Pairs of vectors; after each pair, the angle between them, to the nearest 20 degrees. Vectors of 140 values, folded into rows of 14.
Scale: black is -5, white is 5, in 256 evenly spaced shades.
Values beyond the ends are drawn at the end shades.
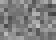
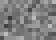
40 degrees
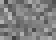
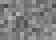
60 degrees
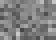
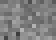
140 degrees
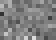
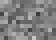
60 degrees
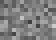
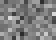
100 degrees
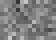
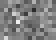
100 degrees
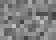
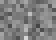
100 degrees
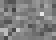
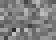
60 degrees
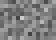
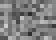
60 degrees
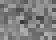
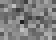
20 degrees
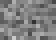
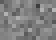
80 degrees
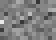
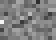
20 degrees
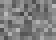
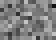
100 degrees
